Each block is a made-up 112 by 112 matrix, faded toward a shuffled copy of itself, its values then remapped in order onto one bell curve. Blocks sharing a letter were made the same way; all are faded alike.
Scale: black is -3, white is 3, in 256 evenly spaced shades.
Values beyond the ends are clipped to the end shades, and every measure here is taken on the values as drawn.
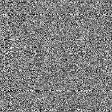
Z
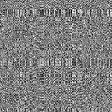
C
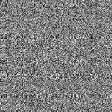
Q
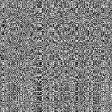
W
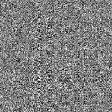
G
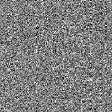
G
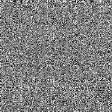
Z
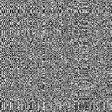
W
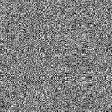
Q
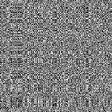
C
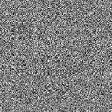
Q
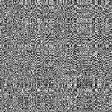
C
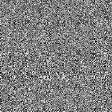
Z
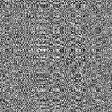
C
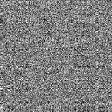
Q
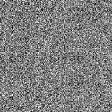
G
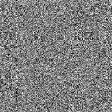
G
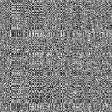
W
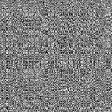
C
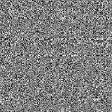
Z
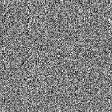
G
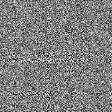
Z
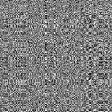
W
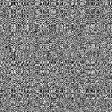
C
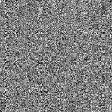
G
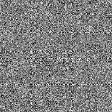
Z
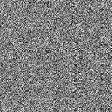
Q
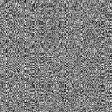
W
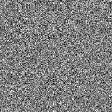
G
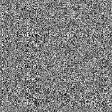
Z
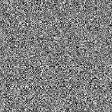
Z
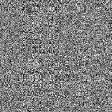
G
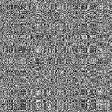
C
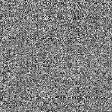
Z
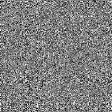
Z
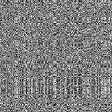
C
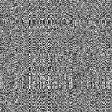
W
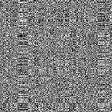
C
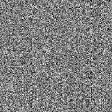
G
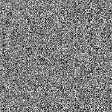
Z
